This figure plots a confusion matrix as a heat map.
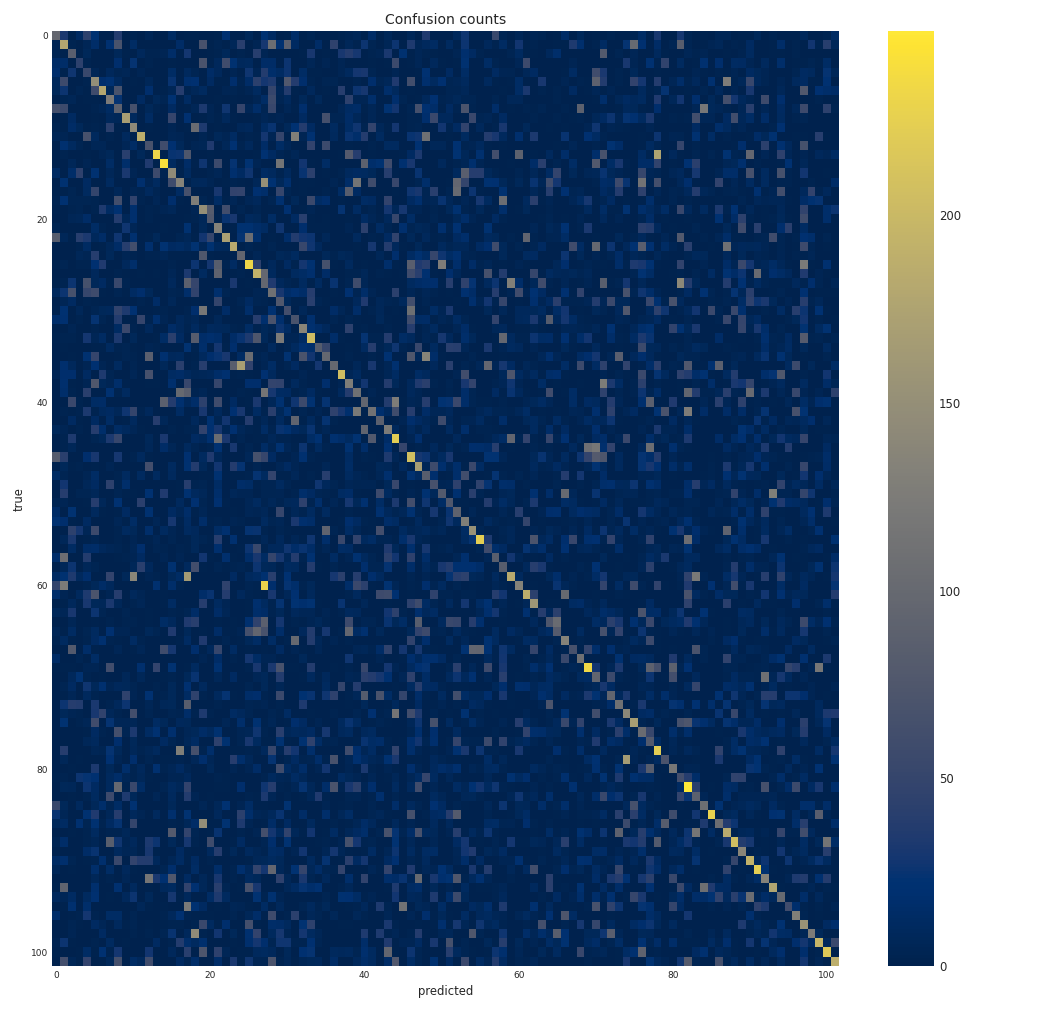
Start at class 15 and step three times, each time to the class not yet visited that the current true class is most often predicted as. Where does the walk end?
66
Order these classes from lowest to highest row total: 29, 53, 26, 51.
53, 51, 29, 26
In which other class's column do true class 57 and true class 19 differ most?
1
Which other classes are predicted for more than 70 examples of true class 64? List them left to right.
27, 47, 65
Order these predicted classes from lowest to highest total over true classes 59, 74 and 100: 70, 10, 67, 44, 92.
67, 92, 70, 44, 10
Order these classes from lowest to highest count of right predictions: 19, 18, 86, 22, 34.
34, 86, 18, 19, 22
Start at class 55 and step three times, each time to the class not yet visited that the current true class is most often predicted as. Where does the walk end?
84
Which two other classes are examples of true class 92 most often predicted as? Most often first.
12, 47
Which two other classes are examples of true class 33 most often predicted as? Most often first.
29, 58
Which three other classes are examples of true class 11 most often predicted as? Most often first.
31, 48, 4
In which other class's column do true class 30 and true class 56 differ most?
19
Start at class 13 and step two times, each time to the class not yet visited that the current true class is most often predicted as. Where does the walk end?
16
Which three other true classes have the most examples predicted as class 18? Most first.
98, 10, 33
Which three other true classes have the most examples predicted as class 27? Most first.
60, 16, 39
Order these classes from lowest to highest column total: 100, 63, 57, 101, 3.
3, 63, 101, 57, 100
